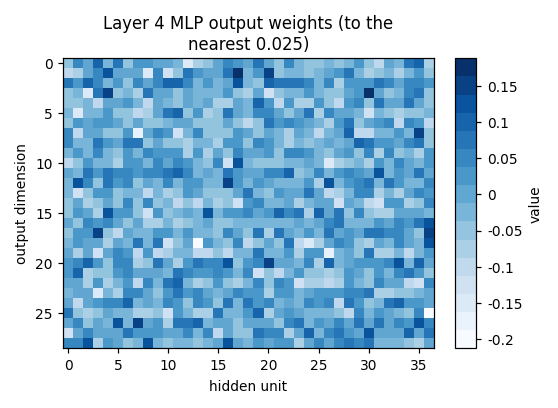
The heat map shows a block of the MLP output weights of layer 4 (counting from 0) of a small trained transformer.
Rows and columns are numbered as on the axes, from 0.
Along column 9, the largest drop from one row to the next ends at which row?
19
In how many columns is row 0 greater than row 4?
19
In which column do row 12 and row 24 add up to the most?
16
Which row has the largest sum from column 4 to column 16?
11
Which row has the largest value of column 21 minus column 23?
22
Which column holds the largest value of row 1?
17
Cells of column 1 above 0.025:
6
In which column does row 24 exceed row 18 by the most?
13
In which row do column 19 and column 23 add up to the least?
18
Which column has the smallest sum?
15
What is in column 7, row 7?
-0.175
